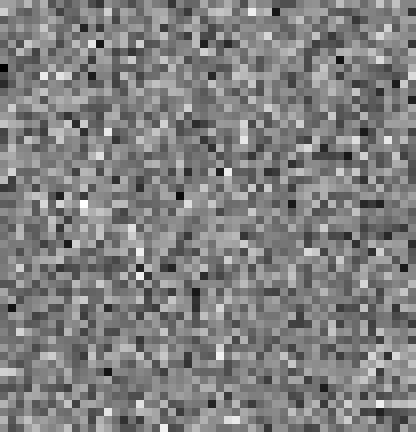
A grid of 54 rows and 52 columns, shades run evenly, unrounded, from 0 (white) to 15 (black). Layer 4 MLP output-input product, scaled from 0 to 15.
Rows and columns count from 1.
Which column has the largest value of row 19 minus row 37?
41
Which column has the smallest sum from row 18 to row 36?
13
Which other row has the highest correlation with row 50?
21
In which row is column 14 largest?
47
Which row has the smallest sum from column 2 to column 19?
26
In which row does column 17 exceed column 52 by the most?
7
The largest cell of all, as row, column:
9, 1
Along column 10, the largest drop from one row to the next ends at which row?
17
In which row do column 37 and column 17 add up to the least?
29
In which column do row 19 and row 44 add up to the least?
28
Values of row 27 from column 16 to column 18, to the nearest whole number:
11 7 7
